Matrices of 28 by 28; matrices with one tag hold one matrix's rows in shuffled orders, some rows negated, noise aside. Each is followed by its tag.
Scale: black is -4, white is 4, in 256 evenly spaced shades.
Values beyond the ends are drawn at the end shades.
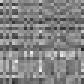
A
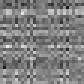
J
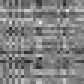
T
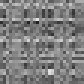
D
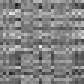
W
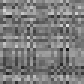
J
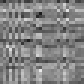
T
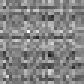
D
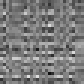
D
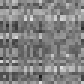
A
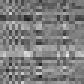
T
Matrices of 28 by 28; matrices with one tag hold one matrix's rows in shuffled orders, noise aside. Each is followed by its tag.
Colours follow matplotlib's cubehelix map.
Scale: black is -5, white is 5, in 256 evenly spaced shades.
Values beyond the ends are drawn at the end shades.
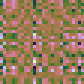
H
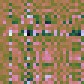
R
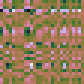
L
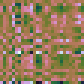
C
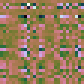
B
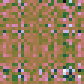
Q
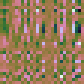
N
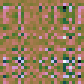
Q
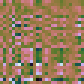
C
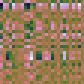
L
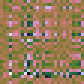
R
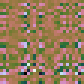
B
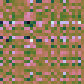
L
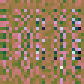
N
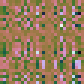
N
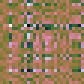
R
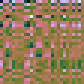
L
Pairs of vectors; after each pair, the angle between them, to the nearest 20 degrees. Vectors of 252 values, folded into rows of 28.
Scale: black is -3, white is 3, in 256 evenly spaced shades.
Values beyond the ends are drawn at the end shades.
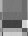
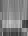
160 degrees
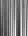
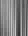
40 degrees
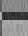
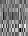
80 degrees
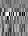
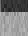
100 degrees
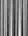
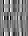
60 degrees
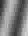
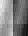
100 degrees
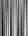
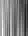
140 degrees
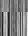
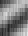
80 degrees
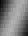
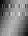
20 degrees
